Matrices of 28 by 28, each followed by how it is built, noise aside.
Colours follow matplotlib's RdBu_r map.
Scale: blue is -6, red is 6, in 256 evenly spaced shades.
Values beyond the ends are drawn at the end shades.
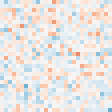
blocks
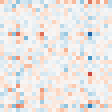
low rank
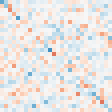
diagonal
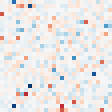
sparse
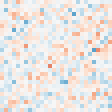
Hankel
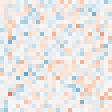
Hankel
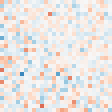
lower triangular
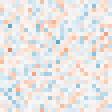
Hankel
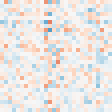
low rank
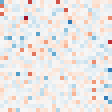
sparse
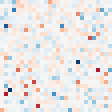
sparse
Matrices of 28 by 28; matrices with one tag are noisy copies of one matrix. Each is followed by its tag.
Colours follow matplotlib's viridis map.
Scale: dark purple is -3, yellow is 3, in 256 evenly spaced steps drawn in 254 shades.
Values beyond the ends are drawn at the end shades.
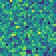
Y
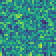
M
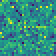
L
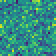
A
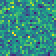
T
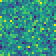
A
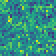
L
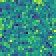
A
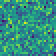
L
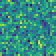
M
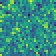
T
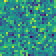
L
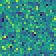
L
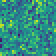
A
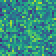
A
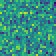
Y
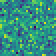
A
